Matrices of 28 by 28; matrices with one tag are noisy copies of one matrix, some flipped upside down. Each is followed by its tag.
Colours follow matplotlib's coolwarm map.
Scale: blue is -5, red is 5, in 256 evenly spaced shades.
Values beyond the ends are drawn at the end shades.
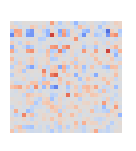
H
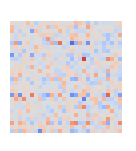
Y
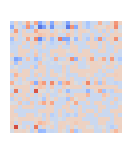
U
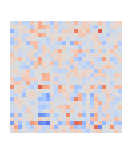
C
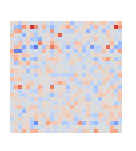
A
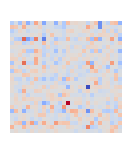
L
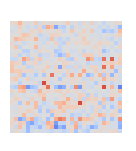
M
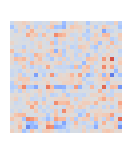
M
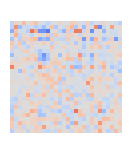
C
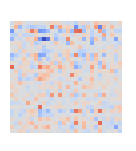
C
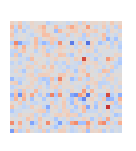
Y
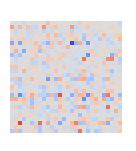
Y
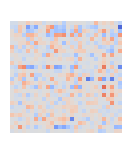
M
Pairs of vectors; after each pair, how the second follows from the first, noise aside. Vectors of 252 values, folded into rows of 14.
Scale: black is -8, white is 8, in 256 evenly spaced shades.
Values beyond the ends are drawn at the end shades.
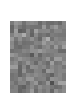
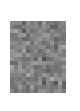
reversed.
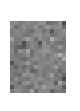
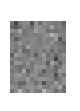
wrapped around.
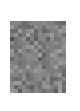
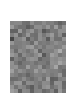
copied.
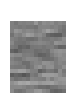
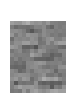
wrapped around.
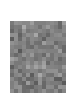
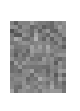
reversed.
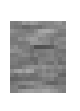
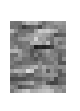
scaled up.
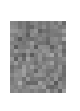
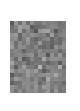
reversed, negated.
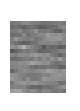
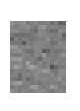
reversed, negated, partly zeroed.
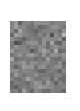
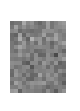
shuffled.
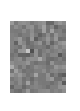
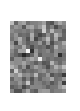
scaled up.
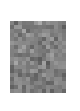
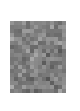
reversed, negated.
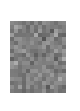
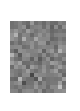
reversed.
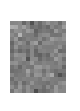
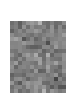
reversed, negated.
